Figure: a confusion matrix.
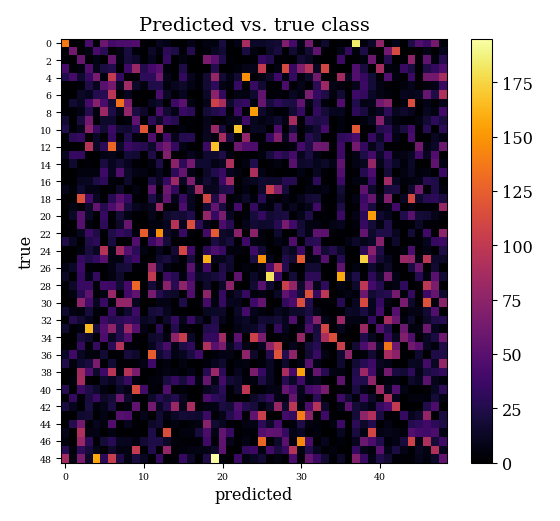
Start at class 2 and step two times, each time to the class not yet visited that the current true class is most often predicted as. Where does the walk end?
18
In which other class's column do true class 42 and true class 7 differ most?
44
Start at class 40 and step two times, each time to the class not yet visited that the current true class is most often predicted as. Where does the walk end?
29
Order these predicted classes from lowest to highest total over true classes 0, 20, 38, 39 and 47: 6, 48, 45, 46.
48, 45, 46, 6
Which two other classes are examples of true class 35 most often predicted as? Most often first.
41, 27
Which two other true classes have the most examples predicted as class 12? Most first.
22, 10
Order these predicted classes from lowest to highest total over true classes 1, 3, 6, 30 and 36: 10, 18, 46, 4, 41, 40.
10, 18, 4, 40, 41, 46
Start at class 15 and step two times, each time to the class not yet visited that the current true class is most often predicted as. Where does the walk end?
5
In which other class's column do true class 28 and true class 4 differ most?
23
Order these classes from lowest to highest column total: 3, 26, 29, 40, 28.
26, 40, 28, 3, 29
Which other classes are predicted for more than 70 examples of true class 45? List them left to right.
2, 13, 39
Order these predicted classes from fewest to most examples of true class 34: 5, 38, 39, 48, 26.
26, 39, 38, 5, 48
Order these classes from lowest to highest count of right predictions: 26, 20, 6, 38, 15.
26, 15, 20, 38, 6
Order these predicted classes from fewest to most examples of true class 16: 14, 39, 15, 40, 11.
40, 15, 11, 39, 14
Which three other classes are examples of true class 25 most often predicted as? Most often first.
38, 18, 30
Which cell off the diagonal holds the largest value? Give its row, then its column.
48, 19
